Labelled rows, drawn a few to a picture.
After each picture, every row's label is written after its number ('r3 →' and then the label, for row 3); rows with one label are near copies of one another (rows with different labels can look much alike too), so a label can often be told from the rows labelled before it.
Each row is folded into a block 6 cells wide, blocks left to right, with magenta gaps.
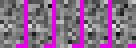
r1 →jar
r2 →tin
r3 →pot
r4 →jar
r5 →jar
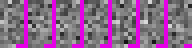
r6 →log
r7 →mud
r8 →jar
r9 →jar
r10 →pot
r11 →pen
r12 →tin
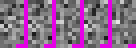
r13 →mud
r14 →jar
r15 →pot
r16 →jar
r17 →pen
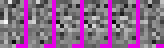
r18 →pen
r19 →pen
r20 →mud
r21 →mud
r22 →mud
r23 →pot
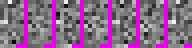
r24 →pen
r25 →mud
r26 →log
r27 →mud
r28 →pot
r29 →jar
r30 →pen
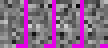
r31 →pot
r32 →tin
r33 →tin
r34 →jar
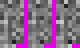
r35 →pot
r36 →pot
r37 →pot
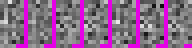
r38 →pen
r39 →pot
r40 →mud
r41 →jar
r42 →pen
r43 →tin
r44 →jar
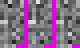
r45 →pot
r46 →pen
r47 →pot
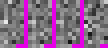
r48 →pen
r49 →pot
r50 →pot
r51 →jar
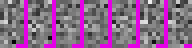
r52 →pen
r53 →jar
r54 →mud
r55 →tin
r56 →mud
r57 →pen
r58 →log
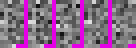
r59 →log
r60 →log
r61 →tin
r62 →pen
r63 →jar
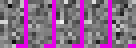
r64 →pot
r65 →tin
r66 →pen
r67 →pen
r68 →jar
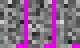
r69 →log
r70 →jar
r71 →pot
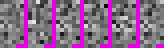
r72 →tin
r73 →pen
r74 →jar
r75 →tin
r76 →mud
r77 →jar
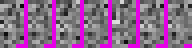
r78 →tin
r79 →tin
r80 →jar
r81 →tin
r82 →pen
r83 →tin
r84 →tin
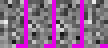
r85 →pot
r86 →jar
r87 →jar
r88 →pen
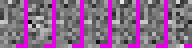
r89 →pen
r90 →mud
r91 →pot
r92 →pot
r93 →pen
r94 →pen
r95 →log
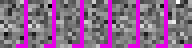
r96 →jar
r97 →tin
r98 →pot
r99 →log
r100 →mud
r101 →tin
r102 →pen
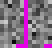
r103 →pot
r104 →jar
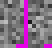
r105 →pot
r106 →mud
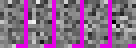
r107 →log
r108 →pen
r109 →log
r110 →jar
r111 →mud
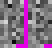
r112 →pot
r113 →log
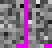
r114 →tin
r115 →log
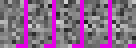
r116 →pot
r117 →tin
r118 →log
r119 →mud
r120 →jar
